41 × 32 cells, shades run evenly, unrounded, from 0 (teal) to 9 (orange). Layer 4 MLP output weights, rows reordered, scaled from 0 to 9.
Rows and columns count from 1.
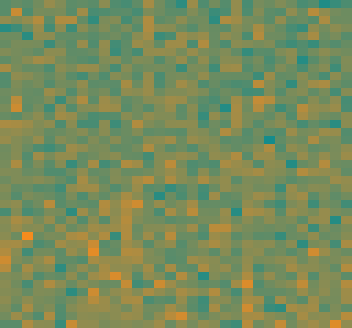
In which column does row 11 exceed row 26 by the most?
29
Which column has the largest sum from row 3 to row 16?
14
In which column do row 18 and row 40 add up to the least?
25
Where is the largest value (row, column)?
30, 3
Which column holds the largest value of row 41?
31
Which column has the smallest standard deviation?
4
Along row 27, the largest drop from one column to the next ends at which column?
22
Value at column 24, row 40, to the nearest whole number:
6
